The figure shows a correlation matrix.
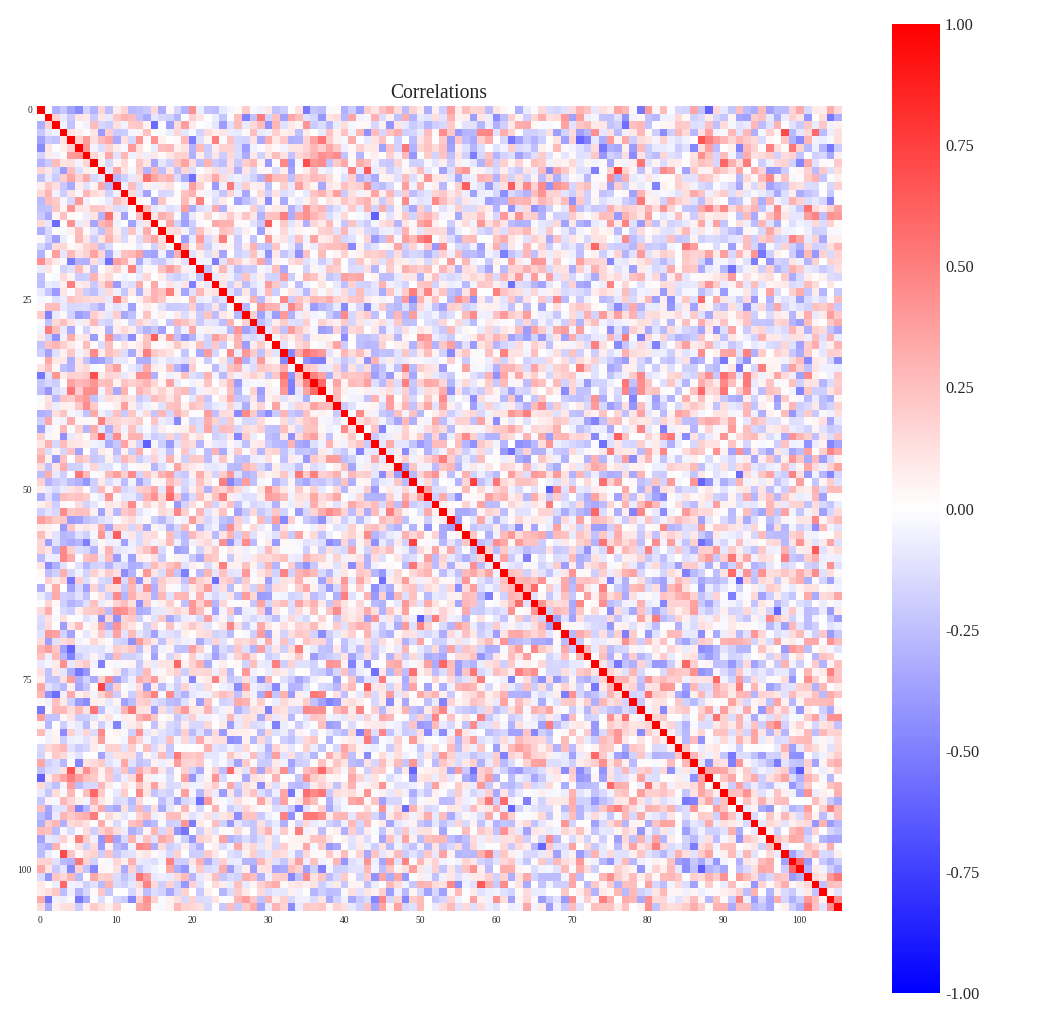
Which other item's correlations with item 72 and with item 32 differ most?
36
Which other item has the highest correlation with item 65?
63
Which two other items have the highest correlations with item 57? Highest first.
49, 74
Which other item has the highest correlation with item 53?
73
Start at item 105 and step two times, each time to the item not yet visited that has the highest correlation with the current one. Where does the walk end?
13
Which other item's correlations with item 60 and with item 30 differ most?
9
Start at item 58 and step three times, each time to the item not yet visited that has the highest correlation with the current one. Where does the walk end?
98
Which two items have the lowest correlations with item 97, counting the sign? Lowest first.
66, 86
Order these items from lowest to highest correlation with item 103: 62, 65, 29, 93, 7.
93, 62, 65, 7, 29
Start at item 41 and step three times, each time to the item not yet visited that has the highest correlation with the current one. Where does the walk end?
43
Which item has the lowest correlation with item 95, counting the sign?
19
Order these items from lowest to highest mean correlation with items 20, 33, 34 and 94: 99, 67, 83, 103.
83, 67, 103, 99
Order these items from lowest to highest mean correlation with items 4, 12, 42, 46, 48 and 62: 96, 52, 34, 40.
34, 40, 96, 52
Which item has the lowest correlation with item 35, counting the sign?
0
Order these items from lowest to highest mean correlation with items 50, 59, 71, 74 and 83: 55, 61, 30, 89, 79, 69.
55, 89, 79, 30, 69, 61
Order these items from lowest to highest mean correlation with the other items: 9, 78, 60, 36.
60, 78, 9, 36
